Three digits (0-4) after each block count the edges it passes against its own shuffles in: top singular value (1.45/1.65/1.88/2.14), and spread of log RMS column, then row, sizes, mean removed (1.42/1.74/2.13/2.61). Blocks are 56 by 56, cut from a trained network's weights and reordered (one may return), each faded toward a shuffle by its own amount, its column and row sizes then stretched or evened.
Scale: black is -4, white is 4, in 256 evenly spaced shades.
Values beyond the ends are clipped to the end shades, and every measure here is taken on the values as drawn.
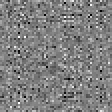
3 4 3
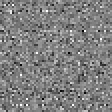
0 1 3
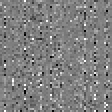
0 4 0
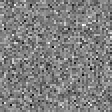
0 0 1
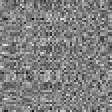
4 2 1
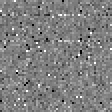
0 0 0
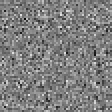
2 2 2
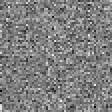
2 2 0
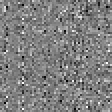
1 4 0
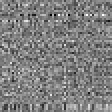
4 0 3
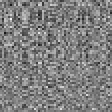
4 2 3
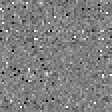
0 0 1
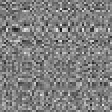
4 1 4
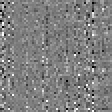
2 4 0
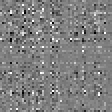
1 4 4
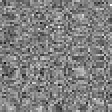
3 0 0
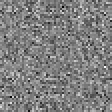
2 1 1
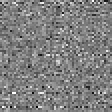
3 0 3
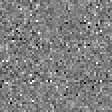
0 1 1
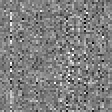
2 4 0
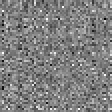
2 3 2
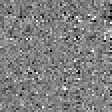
1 2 2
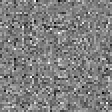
0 2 3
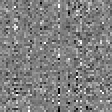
2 4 1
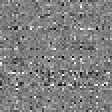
2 2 4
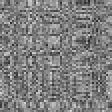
4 2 1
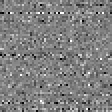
1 0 4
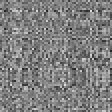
4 0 4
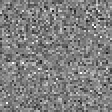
0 0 1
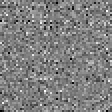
1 2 2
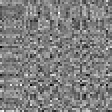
4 3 2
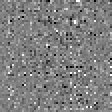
0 3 2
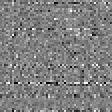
3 0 4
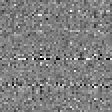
3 0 3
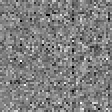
0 2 2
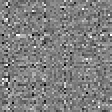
3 3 0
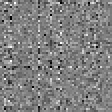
2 3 2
